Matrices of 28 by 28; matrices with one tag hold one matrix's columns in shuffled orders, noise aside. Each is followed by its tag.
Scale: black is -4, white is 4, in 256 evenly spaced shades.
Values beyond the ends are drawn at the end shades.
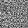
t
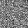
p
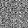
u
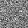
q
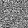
q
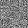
p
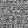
q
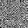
p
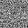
t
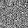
p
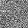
q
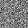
u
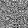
q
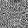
p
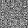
p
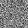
p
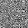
q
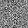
p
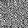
p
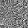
p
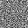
q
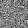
p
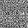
t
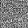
u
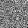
q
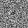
t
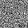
t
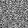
q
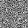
u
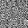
p
